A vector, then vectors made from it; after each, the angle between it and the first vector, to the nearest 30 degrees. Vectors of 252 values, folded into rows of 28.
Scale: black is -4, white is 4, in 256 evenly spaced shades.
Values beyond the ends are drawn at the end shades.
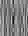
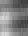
90 degrees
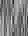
30 degrees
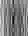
30 degrees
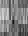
60 degrees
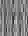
30 degrees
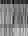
60 degrees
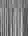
90 degrees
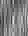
150 degrees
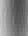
90 degrees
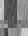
90 degrees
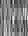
150 degrees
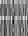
30 degrees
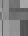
90 degrees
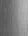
90 degrees
